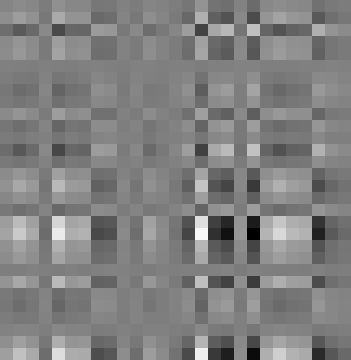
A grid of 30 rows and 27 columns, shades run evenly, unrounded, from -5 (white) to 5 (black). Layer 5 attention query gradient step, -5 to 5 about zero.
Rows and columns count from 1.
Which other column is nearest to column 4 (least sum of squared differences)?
11
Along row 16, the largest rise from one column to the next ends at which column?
17
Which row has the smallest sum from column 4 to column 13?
20
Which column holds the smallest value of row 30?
16
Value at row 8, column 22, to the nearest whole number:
1
